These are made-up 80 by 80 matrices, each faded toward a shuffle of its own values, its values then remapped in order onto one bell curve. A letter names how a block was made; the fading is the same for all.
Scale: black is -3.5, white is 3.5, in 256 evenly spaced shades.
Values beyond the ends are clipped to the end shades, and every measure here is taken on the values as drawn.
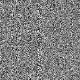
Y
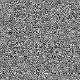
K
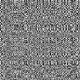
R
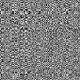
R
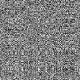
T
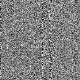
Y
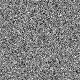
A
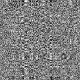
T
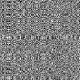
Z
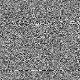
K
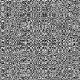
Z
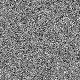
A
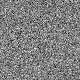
A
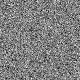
A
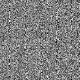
Y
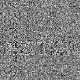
K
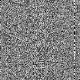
Y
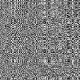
R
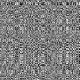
Z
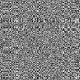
R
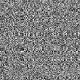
T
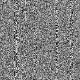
Y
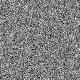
A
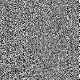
Y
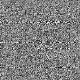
K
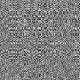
R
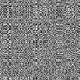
R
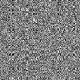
T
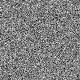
A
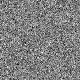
A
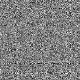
K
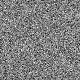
A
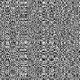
R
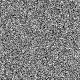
A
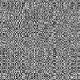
R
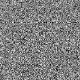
K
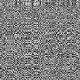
R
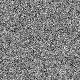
A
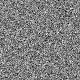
A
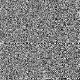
K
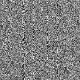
Y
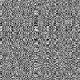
Z
